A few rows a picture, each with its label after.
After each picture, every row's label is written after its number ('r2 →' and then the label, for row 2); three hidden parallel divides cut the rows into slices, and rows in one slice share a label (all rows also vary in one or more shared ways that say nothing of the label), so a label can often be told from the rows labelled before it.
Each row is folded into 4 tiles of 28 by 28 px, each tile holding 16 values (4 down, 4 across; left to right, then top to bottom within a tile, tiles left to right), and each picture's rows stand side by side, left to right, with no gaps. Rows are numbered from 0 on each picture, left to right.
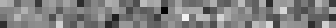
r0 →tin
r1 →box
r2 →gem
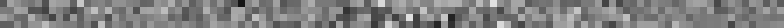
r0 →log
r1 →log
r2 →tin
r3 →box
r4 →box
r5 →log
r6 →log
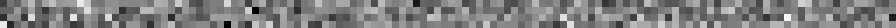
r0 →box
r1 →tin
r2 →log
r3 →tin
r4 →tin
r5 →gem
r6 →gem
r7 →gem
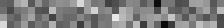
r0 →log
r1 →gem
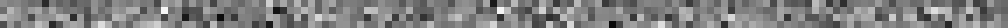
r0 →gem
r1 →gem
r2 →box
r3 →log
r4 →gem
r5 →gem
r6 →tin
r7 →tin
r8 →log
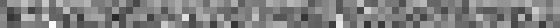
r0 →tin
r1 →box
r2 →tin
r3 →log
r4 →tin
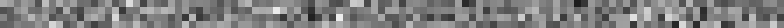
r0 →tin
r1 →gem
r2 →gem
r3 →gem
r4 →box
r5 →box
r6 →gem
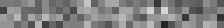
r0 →tin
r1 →gem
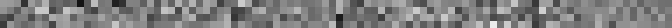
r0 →tin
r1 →log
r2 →log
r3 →box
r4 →gem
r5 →log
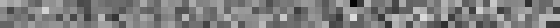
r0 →log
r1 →tin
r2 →log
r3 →box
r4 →box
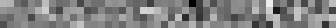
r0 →tin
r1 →log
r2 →box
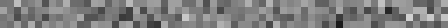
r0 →log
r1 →tin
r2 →tin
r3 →box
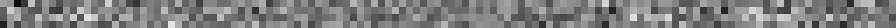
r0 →box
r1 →tin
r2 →log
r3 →log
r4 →log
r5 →box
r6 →box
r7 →log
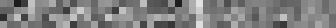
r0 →box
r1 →tin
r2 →log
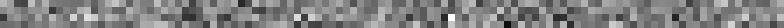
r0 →box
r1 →log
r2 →box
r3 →log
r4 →gem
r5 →tin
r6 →box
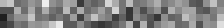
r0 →box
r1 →tin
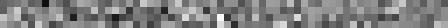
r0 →gem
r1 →box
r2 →box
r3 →log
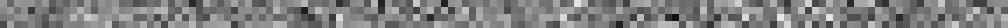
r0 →tin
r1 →log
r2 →log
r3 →gem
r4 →tin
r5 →gem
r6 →box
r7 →log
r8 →box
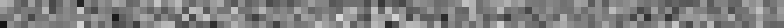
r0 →tin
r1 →box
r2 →log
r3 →gem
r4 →log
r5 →gem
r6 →tin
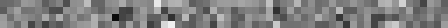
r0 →tin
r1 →box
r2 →tin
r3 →tin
